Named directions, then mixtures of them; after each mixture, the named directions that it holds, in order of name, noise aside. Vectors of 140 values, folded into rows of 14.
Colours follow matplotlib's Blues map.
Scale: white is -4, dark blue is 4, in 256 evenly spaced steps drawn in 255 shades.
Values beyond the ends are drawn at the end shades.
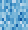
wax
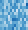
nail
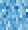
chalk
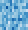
chalk, nail, wax.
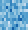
chalk, nail, wax.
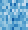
nail, wax.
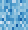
wax.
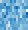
chalk.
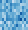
wax.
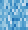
nail.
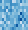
wax.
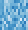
nail, wax.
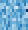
chalk, nail.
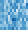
nail.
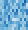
nail.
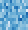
chalk, wax.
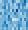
nail.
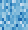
wax.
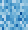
wax.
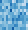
nail, wax.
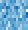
chalk.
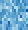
chalk, wax.
